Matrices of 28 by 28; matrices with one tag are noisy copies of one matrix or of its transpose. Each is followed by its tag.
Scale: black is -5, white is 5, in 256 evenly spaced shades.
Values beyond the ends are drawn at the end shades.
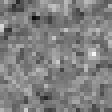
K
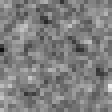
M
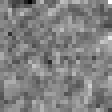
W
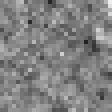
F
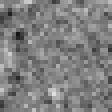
K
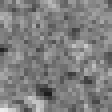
F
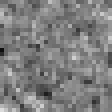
F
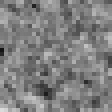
F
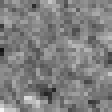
F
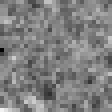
F
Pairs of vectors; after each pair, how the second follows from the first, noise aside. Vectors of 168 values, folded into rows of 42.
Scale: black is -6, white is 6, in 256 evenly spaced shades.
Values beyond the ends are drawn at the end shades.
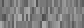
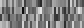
reversed, negated, scaled up.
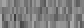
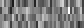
reversed, negated, scaled up.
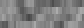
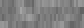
negated, shrunk.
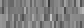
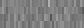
negated, shrunk.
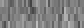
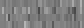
wrapped around, partly zeroed.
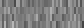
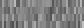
negated.
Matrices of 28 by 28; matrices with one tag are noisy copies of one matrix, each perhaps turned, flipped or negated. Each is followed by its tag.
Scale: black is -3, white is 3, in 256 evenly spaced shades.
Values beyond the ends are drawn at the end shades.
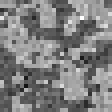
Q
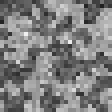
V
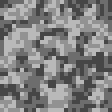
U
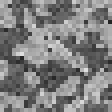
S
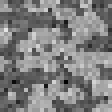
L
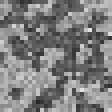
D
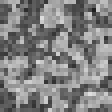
U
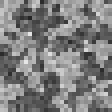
V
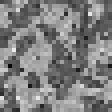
S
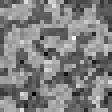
U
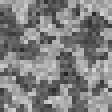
V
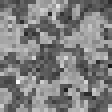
V
